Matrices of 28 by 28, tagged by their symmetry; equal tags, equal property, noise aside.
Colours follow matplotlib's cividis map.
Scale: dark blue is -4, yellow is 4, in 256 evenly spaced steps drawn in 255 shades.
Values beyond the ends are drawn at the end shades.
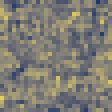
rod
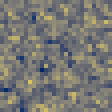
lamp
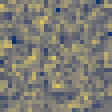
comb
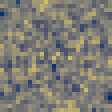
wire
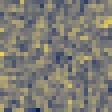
comb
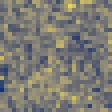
rod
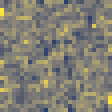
wire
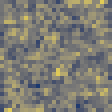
wire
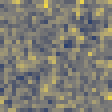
lamp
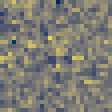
rod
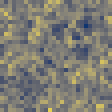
lamp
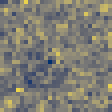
lamp
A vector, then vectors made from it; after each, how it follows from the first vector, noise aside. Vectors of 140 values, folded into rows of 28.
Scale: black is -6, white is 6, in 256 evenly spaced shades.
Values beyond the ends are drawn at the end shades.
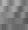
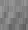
reversed, negated, shrunk.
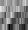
reversed, negated, scaled up.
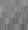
reversed, negated, shrunk.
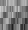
reversed, negated, scaled up.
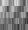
scaled up.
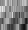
reversed, negated, scaled up.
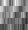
scaled up.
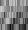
reversed, negated, scaled up.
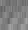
reversed, shrunk.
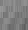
reversed, negated, shrunk.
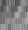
negated.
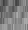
negated.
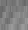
reversed, shrunk.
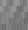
shrunk.
